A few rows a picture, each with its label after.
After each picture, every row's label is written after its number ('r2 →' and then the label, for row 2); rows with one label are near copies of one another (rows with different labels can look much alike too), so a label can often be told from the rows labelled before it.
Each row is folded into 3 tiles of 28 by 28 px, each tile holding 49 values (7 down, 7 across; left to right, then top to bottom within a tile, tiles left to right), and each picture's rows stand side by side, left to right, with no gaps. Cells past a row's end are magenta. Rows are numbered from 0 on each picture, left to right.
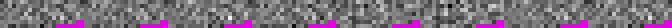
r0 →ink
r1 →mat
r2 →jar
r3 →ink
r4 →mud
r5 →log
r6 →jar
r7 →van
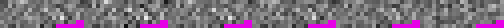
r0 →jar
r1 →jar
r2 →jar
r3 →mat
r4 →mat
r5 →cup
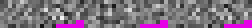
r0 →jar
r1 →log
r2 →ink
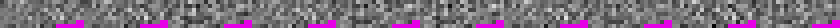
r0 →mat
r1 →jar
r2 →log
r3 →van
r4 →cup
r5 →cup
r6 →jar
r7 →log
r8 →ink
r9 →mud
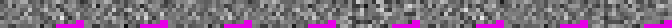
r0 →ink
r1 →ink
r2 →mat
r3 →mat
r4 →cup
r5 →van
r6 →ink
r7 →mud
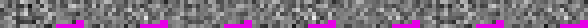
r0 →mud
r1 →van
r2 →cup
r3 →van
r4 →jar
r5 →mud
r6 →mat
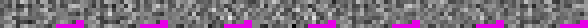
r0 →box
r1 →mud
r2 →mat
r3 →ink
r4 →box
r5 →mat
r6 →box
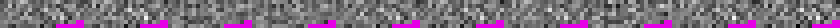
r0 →ink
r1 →van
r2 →cup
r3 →mud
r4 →ink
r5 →van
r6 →jar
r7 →box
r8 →van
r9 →van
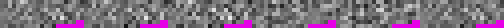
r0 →jar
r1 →jar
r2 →mat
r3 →box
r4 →cup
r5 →ink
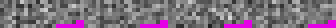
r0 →box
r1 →cup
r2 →mat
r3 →box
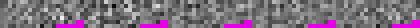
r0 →jar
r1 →mud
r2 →cup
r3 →mud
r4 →ink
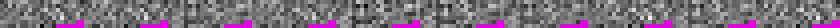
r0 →van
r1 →mat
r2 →cup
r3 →mat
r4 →cup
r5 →mud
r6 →mud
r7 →van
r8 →mud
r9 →van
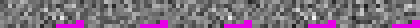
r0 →van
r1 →mud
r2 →van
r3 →van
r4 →log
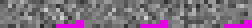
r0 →mat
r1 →ink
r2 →box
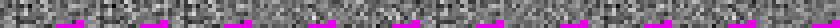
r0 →mud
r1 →cup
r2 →mud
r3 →ink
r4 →mat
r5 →box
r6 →van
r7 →log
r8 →ink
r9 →box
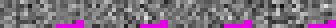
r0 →mud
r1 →ink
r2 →mat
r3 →mud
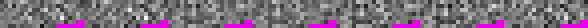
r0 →ink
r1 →jar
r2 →mud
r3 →mud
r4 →mud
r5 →log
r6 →ink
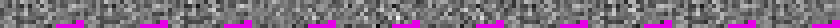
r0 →mud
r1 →log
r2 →box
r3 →jar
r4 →ink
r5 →ink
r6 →mud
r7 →box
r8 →mud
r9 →mud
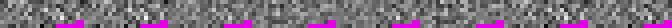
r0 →mat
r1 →van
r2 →van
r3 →log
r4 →jar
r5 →box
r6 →mat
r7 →ink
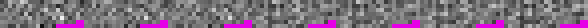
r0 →mat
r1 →jar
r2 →mat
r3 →mud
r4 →box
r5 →box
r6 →cup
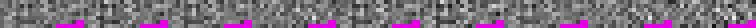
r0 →cup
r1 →box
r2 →mud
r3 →van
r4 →box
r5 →box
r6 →mud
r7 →van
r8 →van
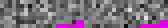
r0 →mud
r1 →ink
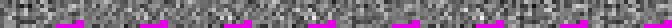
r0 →cup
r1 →mat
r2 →jar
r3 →mat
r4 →cup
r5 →mat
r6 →box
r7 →box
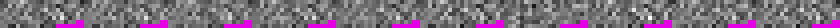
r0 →mat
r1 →mat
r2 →mat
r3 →jar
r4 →jar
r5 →ink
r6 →box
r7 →jar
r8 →van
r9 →ink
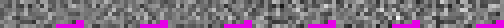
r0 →mud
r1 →ink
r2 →ink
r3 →cup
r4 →van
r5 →box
